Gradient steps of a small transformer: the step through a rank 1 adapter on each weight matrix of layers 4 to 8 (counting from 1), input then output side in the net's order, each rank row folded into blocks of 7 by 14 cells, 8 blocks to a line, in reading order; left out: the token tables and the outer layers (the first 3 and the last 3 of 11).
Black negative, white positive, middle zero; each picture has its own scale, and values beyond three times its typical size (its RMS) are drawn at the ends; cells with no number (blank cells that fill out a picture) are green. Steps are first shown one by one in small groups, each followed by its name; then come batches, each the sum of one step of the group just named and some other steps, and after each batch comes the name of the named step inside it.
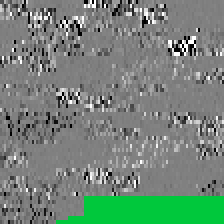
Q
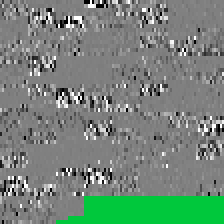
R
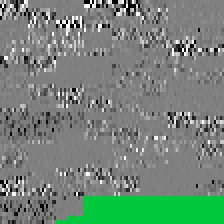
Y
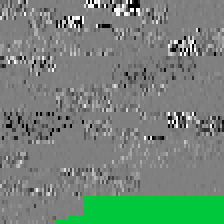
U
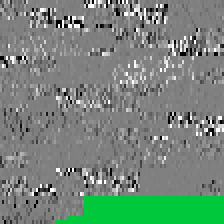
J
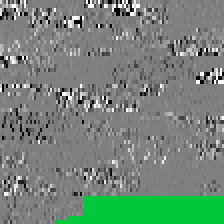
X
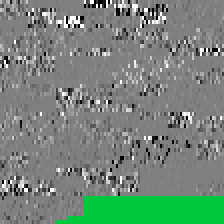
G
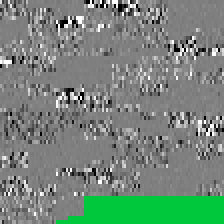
R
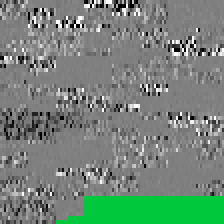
Y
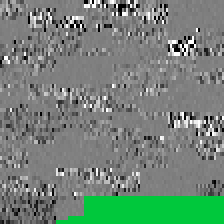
Q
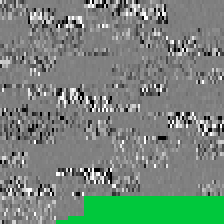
R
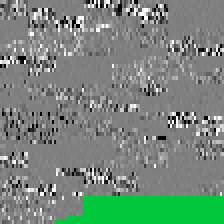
J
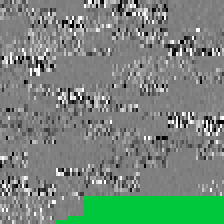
G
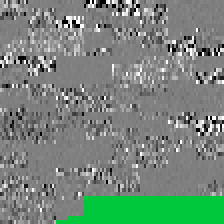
X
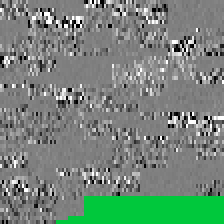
G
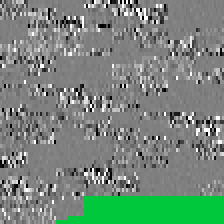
J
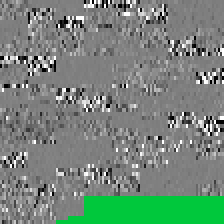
J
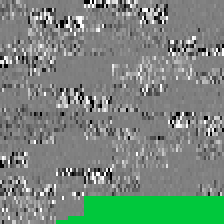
R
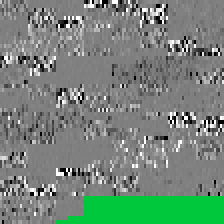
R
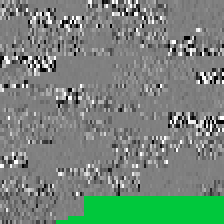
G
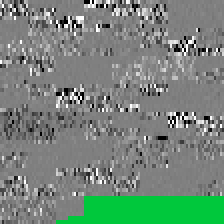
R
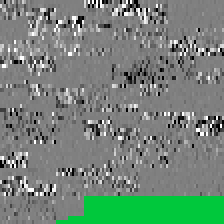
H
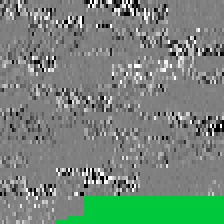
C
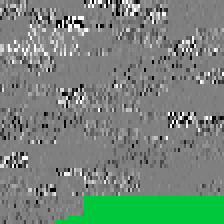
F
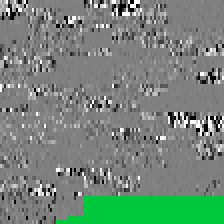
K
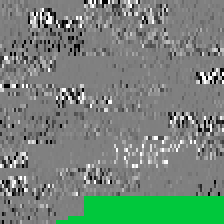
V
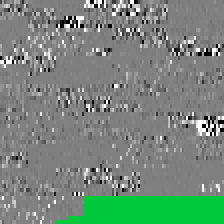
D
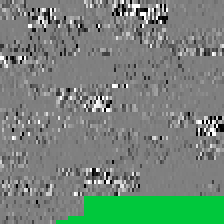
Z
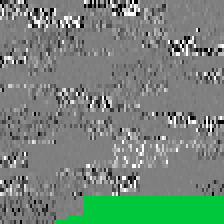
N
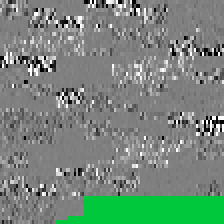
C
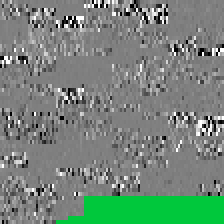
D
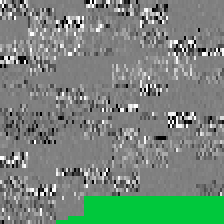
H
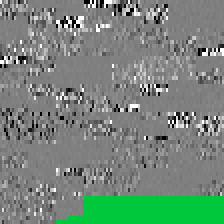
K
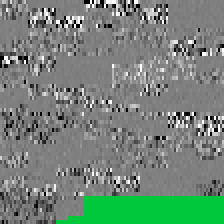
K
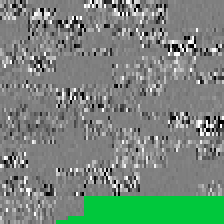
C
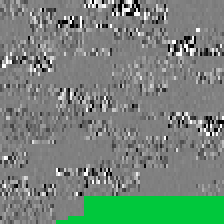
C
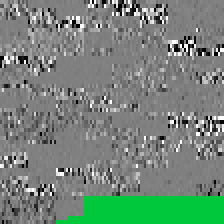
V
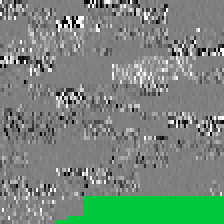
C
